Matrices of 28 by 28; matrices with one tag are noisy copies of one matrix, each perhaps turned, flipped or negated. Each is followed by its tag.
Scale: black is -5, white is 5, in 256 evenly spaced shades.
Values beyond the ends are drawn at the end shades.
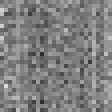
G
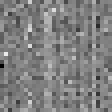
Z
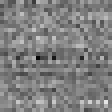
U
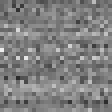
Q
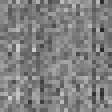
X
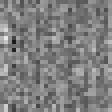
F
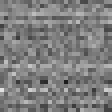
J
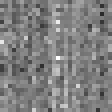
U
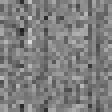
J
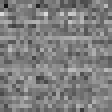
F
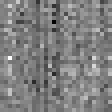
U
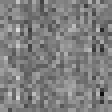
X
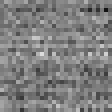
U
